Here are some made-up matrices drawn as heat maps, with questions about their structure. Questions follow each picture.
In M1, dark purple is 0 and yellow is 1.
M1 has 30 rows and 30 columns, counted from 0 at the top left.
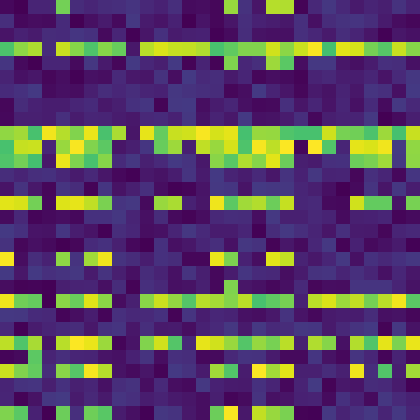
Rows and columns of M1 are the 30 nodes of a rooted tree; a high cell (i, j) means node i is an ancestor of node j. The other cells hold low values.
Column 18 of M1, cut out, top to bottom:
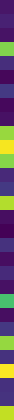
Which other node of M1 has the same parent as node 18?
1
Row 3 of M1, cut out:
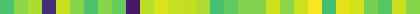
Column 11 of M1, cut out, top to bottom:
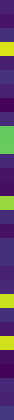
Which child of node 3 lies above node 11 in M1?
21
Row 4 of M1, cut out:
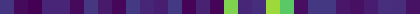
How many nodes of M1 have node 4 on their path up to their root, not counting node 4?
3
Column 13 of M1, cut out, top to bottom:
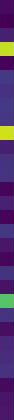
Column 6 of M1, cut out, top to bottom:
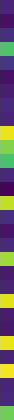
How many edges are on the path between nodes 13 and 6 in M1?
9
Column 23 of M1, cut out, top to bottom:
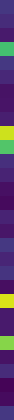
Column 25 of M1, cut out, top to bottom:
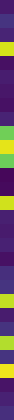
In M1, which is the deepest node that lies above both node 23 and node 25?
10
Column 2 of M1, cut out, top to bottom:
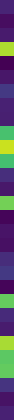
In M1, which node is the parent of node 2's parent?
26
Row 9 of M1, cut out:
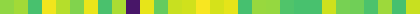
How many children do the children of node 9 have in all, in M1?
2
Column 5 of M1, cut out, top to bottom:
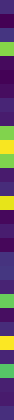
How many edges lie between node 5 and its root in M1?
8
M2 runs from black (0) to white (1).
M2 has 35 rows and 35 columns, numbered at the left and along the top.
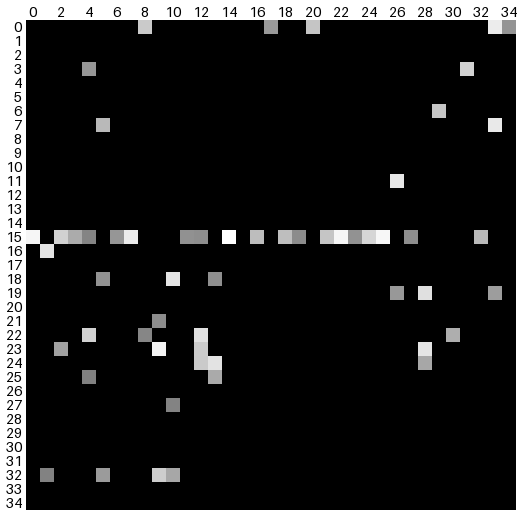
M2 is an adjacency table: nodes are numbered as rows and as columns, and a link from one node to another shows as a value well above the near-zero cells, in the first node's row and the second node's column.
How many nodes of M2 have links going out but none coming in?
1
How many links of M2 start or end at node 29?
1
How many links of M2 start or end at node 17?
1
